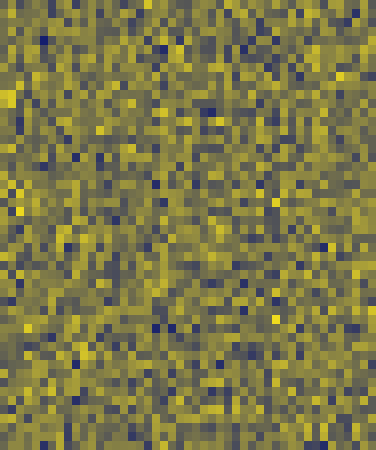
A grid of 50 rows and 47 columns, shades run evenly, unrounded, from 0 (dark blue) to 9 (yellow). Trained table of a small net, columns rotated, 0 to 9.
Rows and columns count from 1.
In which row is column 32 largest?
11
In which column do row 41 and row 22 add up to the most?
36
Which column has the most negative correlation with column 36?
28
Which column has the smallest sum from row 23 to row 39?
15
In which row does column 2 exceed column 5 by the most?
12
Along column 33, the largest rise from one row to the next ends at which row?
22
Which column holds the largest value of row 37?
4
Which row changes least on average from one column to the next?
20
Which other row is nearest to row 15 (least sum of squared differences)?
32
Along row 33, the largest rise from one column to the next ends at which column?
35
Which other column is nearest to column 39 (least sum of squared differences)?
5
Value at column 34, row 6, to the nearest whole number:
3
